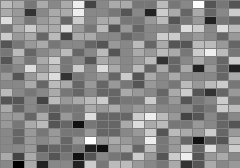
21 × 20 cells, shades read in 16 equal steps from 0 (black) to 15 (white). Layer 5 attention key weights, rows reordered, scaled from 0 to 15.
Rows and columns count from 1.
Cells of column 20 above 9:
7
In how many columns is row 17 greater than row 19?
9
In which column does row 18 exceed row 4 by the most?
8
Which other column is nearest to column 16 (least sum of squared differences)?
3
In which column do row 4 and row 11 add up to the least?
12
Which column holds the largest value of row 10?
5
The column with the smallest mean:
2
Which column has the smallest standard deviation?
11
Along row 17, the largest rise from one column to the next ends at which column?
15
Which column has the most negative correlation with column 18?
1
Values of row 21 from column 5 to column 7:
8 8 2
